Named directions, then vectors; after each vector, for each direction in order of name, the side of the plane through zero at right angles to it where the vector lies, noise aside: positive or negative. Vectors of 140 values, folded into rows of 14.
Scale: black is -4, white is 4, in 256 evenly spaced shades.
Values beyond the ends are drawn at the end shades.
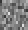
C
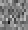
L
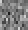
negative, positive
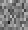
positive, positive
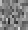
negative, positive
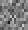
positive, positive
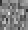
positive, negative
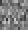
positive, negative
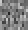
negative, positive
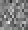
negative, negative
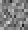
negative, negative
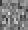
positive, negative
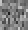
negative, positive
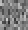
negative, positive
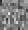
positive, negative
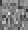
positive, negative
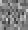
negative, positive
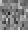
negative, positive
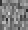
positive, negative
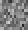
negative, negative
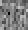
negative, positive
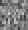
positive, negative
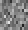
negative, negative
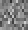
negative, negative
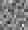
positive, positive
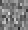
positive, negative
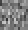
positive, negative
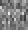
positive, negative
